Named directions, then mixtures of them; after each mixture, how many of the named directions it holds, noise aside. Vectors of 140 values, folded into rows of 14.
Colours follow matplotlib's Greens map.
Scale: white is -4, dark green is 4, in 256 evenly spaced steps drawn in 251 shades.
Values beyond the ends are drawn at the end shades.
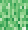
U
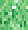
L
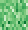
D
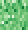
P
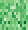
three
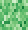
three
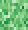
four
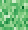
four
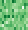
three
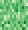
two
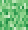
three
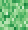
four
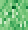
one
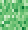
two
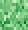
four
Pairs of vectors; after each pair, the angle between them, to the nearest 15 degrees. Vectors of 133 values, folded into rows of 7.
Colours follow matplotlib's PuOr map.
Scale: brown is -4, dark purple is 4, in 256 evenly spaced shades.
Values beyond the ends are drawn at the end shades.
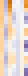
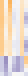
60 degrees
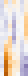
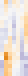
30 degrees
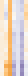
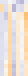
60 degrees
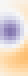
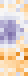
30 degrees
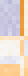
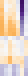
150 degrees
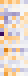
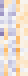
60 degrees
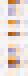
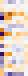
105 degrees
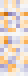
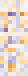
30 degrees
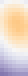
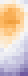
30 degrees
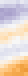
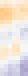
165 degrees
